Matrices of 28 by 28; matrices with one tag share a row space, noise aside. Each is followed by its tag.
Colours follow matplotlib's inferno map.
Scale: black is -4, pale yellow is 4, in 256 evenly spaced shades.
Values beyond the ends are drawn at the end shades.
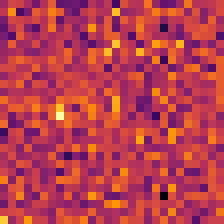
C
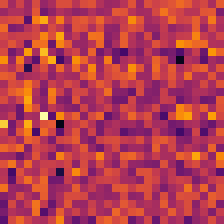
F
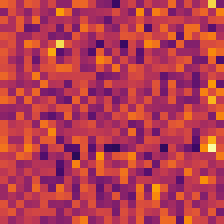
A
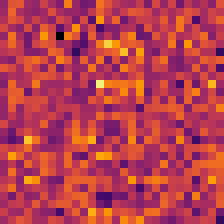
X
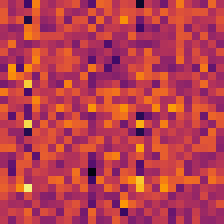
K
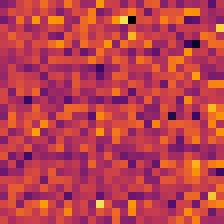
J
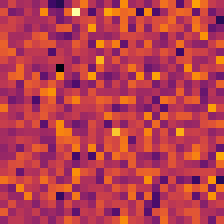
A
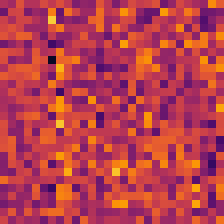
A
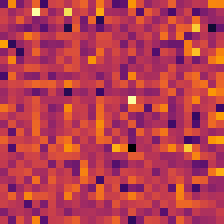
J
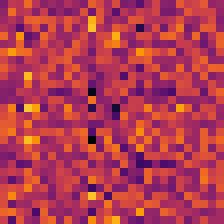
K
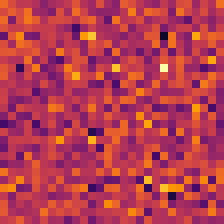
C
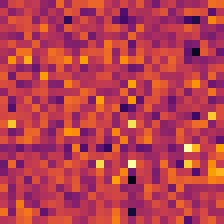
J
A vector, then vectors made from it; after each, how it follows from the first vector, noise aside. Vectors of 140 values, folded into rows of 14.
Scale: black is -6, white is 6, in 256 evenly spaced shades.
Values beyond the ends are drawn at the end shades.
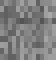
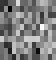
reversed, negated, scaled up.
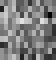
negated, scaled up.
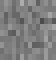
partly zeroed.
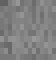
reversed, negated, shrunk.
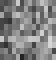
reversed, negated, scaled up.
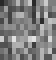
reversed, negated, scaled up.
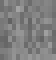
wrapped around, negated, shrunk.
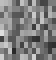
reversed, scaled up.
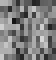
wrapped around, scaled up.
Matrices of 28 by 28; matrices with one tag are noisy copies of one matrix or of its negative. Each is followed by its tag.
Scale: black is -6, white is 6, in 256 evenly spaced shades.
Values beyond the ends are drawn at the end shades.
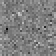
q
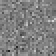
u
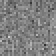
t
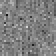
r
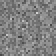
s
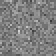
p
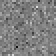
u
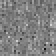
t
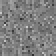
r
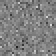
u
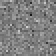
p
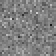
s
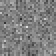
r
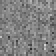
t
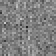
r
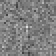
r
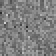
r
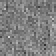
t
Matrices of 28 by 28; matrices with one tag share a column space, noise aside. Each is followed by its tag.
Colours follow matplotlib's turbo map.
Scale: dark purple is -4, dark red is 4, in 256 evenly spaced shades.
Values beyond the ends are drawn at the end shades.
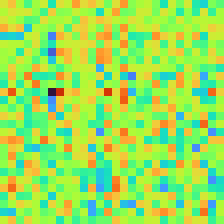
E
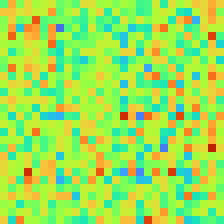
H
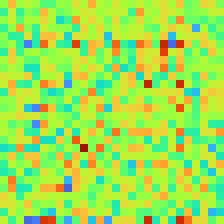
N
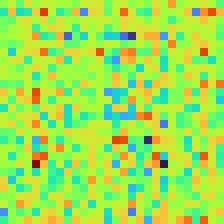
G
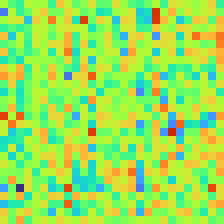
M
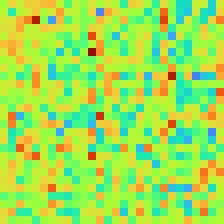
M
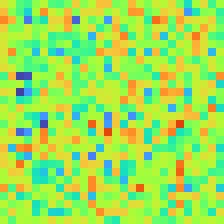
M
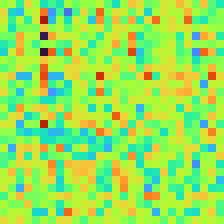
M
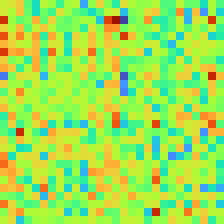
M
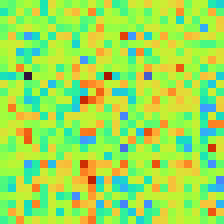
E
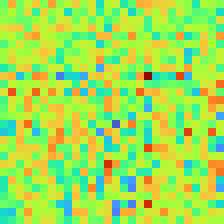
E
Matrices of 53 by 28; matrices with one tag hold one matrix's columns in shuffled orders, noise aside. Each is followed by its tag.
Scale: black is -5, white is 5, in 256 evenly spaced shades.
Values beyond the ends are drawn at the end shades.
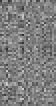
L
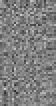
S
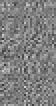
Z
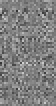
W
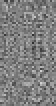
L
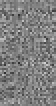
W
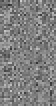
S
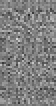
W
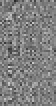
L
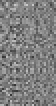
Z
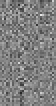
S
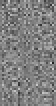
S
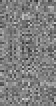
L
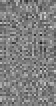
L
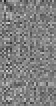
L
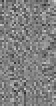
S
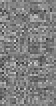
W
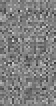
W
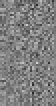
S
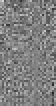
S
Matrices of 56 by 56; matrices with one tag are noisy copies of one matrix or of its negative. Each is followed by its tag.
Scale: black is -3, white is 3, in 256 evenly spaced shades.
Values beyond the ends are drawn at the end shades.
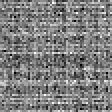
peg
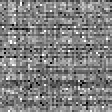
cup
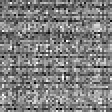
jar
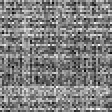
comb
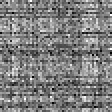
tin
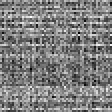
comb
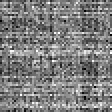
tin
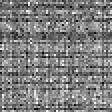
jar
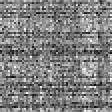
tin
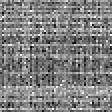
comb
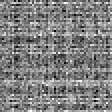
peg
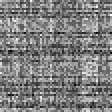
tin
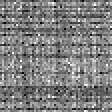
comb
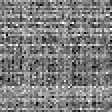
comb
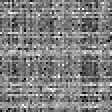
tin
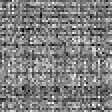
comb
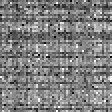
jar
